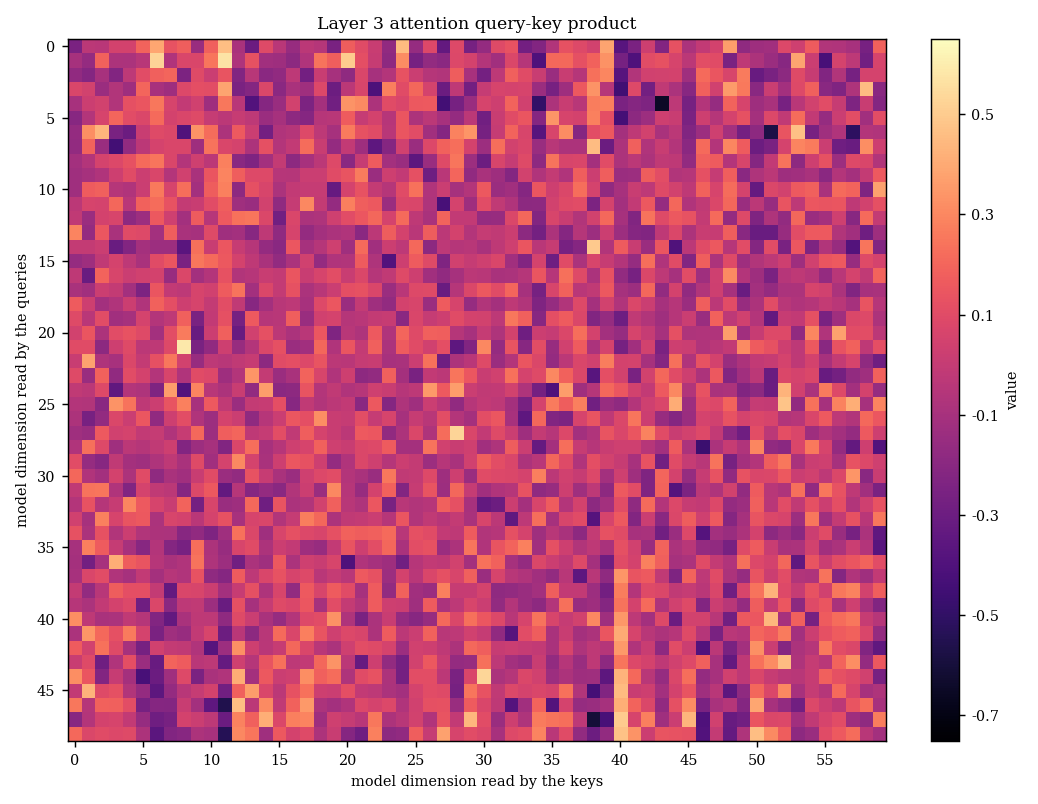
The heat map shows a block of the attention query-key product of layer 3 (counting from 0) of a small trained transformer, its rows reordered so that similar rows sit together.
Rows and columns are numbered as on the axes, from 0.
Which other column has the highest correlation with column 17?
40
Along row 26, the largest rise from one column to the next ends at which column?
34
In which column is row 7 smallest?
3
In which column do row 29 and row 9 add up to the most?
12
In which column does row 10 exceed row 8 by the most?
25
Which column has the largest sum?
36
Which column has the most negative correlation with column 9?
8
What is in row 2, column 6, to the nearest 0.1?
0.2
